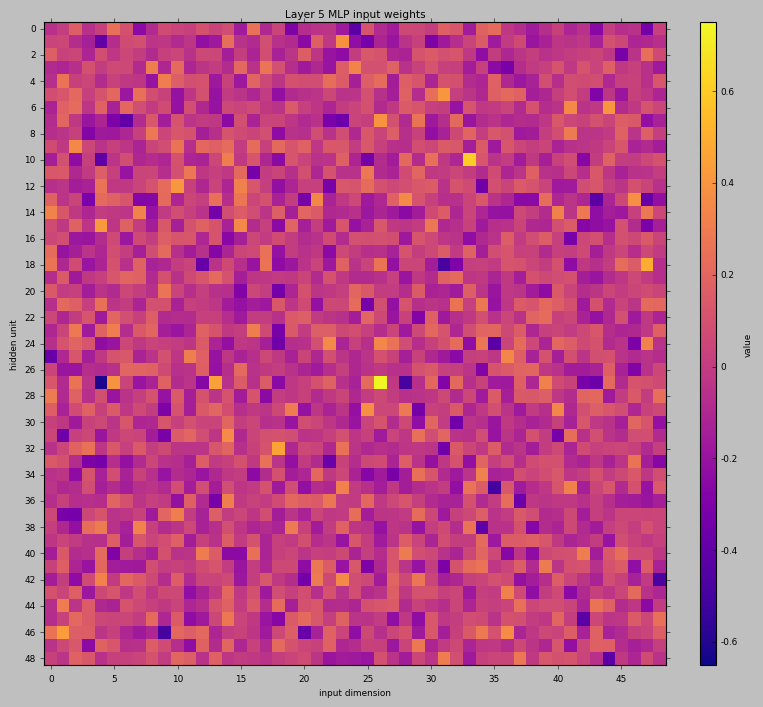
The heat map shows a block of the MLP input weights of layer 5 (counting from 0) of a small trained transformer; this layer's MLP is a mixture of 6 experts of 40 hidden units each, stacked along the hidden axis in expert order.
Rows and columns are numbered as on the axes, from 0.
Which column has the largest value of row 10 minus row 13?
33
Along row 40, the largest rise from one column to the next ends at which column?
16
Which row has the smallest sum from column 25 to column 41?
1
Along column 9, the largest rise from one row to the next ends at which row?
47
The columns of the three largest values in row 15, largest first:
4, 15, 30
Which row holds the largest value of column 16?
23
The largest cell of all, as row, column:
27, 26
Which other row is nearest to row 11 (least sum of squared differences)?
2
